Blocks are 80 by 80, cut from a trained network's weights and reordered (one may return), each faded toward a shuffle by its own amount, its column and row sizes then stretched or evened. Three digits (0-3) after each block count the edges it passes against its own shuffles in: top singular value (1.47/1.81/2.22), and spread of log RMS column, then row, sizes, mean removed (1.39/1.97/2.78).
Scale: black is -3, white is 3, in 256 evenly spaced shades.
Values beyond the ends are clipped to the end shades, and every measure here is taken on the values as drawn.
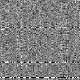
3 1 2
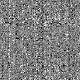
0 1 2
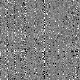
1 3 0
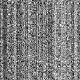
3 0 1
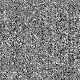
0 0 1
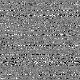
0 0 3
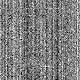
3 2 0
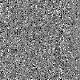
0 2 0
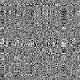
3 2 3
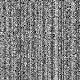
3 0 0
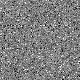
0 0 0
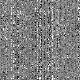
1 3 1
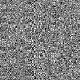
2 2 0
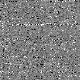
0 1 2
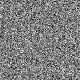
0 0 0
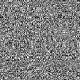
2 0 2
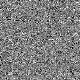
1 0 2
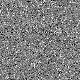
0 0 0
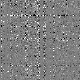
1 3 2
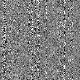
0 3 0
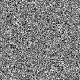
1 1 0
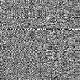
3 0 1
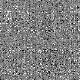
0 1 2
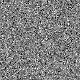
0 1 0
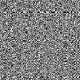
3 1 1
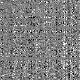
1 2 3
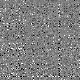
1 2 2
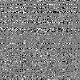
1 2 3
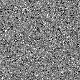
0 0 1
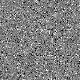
1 1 0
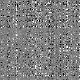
0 3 3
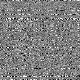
1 0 3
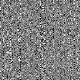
1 3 0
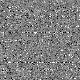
1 0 2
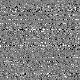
0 0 3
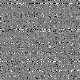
1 1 3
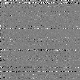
1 1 3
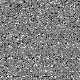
0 0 2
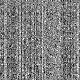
3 1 1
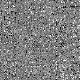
0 2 1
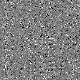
0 2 1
